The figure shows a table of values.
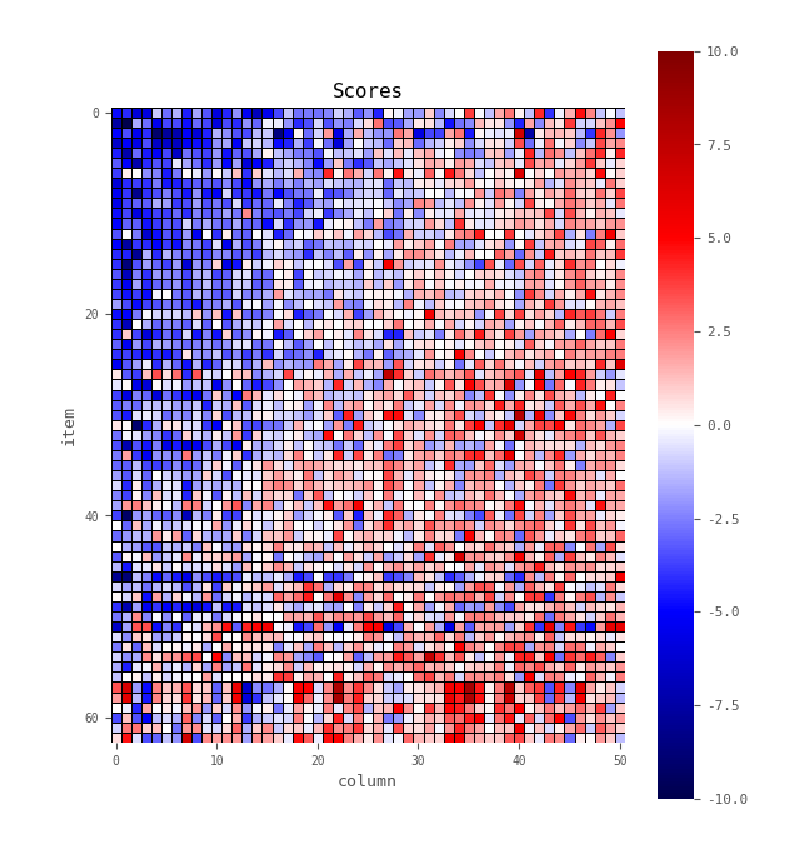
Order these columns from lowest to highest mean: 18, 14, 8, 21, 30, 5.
5, 8, 14, 18, 21, 30
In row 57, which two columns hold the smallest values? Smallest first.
13, 3
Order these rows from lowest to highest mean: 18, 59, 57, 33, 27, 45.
33, 18, 27, 45, 59, 57
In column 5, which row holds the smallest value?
2
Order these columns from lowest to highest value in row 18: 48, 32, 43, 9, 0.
0, 9, 43, 48, 32
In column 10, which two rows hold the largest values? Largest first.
54, 52
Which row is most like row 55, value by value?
45
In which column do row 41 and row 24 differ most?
27
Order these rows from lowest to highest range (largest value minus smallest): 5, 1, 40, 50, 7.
50, 7, 5, 40, 1
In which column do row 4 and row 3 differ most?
41
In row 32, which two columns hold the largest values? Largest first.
40, 21
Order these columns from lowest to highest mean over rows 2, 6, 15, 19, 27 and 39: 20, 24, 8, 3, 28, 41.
3, 8, 41, 20, 24, 28
